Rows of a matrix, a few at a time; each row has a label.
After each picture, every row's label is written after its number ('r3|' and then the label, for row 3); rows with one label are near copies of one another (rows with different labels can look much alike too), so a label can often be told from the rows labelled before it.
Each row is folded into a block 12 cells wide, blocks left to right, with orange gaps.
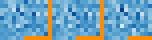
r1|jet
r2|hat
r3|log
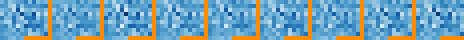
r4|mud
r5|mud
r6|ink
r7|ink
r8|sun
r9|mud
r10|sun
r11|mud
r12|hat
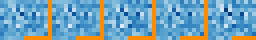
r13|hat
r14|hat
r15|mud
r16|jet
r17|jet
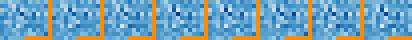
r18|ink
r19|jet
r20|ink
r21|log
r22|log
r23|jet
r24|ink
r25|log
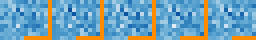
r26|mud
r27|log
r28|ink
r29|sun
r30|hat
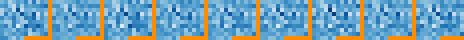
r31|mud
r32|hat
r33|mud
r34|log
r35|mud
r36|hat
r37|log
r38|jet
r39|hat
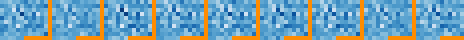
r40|hat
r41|sun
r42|log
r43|ink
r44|ink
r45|jet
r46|ink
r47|sun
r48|ink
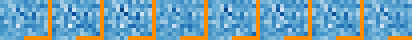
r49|hat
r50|sun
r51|log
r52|mud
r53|log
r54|log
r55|sun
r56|sun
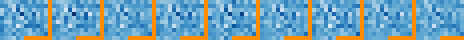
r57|sun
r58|hat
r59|sun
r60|hat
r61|jet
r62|log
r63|sun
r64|ink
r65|sun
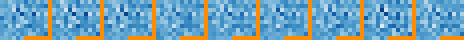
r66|jet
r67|jet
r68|hat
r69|mud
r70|ink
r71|hat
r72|jet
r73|log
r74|ink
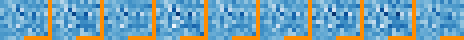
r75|log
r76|mud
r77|hat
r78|sun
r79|jet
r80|ink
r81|hat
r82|mud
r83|mud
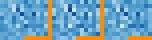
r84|jet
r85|log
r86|sun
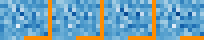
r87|sun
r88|hat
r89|jet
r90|ink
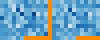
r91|jet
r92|mud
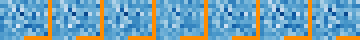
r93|ink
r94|jet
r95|jet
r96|mud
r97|ink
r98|ink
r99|jet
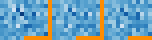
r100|jet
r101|ink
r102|mud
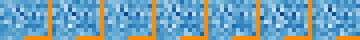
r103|hat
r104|sun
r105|hat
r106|ink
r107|mud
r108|hat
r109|log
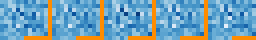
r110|mud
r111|sun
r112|jet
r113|sun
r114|sun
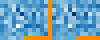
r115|sun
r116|hat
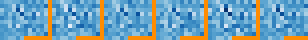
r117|log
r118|sun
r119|jet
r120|mud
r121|log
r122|log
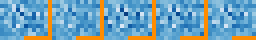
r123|ink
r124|mud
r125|hat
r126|hat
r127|hat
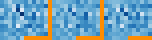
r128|log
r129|mud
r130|hat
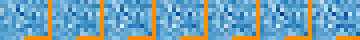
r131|log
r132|mud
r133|sun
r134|sun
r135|ink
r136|sun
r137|ink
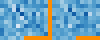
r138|sun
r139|jet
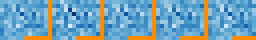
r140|sun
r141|sun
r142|hat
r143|hat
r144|sun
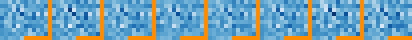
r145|ink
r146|log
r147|mud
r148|hat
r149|mud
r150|log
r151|jet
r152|mud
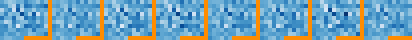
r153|hat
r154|mud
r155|mud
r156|ink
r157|mud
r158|mud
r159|jet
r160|sun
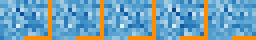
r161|mud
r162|mud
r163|sun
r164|mud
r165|ink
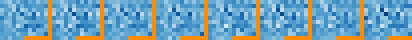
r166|ink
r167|mud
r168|hat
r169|jet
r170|mud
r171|log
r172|sun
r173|hat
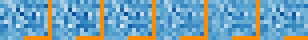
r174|hat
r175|mud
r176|ink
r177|jet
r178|ink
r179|hat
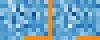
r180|jet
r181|sun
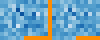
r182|mud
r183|ink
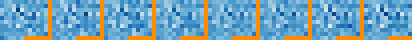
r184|log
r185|jet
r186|mud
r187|mud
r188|hat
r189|jet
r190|sun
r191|hat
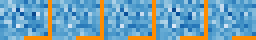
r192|mud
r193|sun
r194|ink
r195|mud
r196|sun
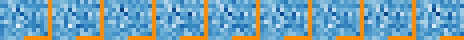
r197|sun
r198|mud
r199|log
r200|jet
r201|ink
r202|hat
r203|sun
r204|hat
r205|log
